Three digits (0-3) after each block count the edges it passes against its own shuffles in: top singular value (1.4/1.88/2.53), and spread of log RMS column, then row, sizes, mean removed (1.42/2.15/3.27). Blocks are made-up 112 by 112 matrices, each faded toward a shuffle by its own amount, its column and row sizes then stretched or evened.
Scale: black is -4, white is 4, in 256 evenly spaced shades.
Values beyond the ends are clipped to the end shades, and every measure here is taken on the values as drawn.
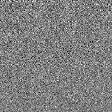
2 0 2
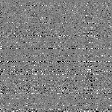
2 1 3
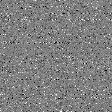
0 0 2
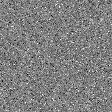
0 0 0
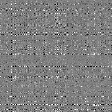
3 2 3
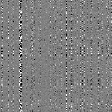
3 3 1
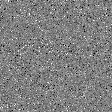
0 0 1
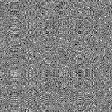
3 1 1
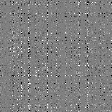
1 3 2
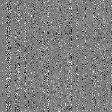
2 3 0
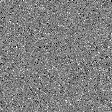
0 0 1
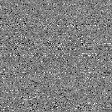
2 0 2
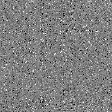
0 2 1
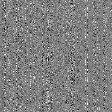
1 3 0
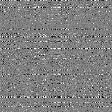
3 1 3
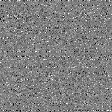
2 0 2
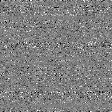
0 0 3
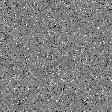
0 0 1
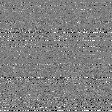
1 0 3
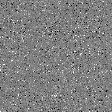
0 1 1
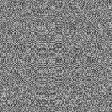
3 1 1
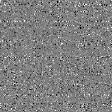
2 1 2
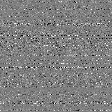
1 0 3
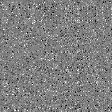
2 1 1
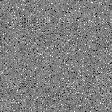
2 0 0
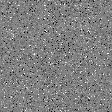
0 1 0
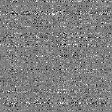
0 2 3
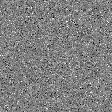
1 0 0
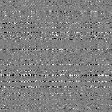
3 1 3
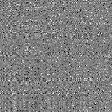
3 0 1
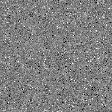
0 1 1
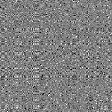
3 1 2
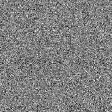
1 0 1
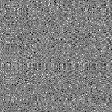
3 0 1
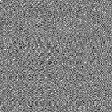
3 1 0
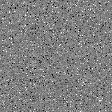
1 1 0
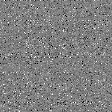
1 1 2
